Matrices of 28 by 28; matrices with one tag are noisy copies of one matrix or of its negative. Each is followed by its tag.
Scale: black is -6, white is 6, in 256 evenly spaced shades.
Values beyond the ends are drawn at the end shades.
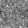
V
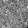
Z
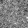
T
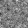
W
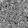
T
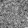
T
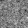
T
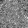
T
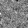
W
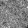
Z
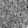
Z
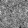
V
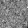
Z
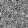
W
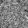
T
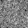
T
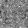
V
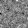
W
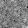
Z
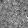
T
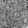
Z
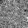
T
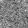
T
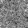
T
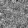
W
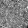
Z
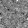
W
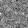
W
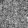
T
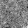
Z
